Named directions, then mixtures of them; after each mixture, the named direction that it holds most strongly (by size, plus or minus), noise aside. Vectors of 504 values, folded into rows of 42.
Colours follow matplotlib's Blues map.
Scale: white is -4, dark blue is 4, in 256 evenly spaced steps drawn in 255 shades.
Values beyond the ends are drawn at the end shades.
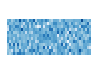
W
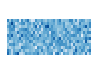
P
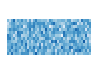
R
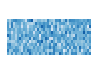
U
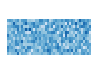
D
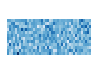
W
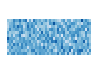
R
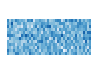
U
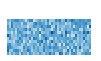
U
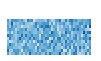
U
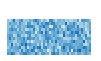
R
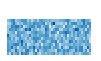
R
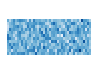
R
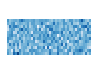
W
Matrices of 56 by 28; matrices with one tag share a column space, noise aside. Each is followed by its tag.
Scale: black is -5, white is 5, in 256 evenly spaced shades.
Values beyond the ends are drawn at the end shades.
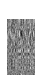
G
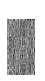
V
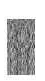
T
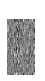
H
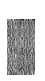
V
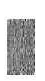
V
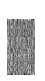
V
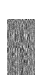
T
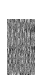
H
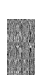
T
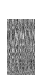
G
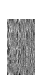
H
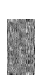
H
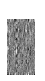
H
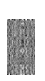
V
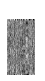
V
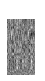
G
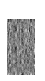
H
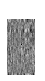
H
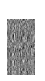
T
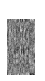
H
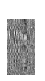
G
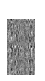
T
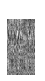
G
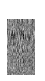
G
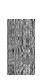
V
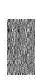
H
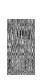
G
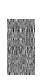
H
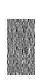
H
